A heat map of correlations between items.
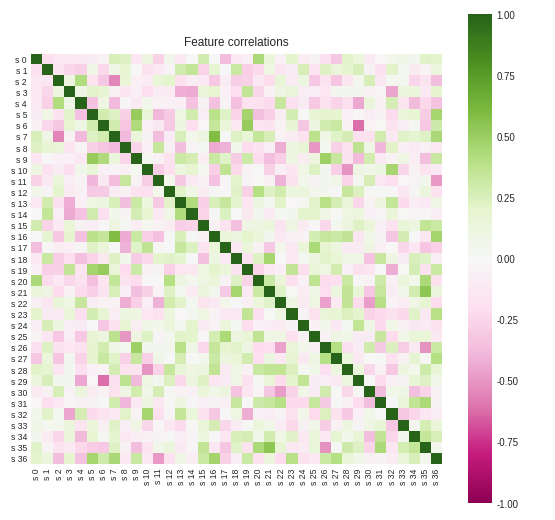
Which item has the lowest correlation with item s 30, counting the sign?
s 22
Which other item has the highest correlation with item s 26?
s 9
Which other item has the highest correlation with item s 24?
s 29
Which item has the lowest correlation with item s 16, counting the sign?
s 8
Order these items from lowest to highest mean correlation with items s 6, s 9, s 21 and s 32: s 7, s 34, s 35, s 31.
s 35, s 34, s 31, s 7
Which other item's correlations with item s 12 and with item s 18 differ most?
s 2
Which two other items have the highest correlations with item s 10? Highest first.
s 32, s 17
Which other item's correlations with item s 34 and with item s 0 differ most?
s 27
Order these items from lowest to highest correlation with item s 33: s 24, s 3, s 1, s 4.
s 4, s 24, s 1, s 3
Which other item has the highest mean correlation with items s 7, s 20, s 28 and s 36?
s 16
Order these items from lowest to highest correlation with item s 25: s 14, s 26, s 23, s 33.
s 23, s 26, s 33, s 14
